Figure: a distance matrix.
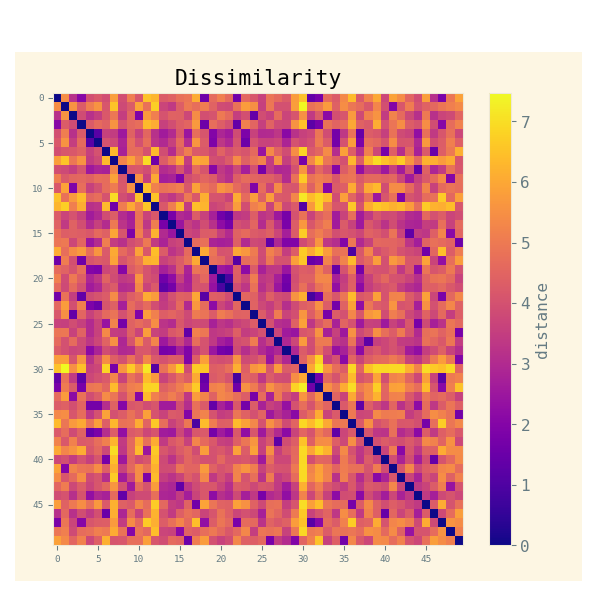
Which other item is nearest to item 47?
31
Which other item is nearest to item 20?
21
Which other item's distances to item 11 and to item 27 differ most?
38
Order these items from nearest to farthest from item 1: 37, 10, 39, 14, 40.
14, 40, 37, 39, 10
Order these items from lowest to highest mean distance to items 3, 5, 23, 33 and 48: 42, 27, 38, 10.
10, 27, 42, 38
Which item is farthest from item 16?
32
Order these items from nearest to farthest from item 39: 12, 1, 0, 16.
16, 1, 0, 12
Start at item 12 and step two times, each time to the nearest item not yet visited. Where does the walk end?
7
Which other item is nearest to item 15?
43
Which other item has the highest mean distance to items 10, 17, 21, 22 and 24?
30
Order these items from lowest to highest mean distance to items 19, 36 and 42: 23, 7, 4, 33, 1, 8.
8, 4, 23, 1, 33, 7
